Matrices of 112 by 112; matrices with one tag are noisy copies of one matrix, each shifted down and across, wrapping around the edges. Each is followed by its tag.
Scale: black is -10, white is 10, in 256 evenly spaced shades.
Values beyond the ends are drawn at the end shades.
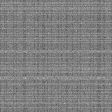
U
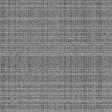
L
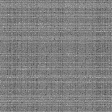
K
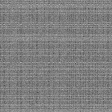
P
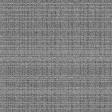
P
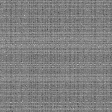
P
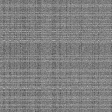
L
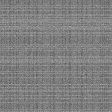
P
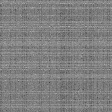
K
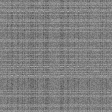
L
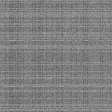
K
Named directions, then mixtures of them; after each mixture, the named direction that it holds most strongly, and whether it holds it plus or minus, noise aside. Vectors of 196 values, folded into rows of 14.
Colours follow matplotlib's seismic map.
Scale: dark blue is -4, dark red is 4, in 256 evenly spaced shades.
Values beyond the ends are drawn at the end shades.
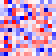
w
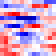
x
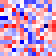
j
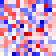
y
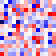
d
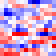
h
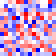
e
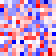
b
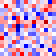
e, minus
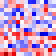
h, plus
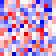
y, plus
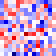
y, plus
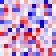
y, plus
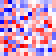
w, plus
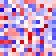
j, minus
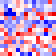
e, plus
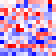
h, minus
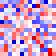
b, plus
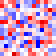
y, minus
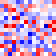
e, minus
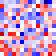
b, plus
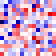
d, plus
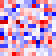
y, minus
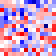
j, plus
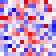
j, minus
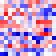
h, minus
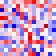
j, minus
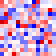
d, minus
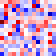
d, minus
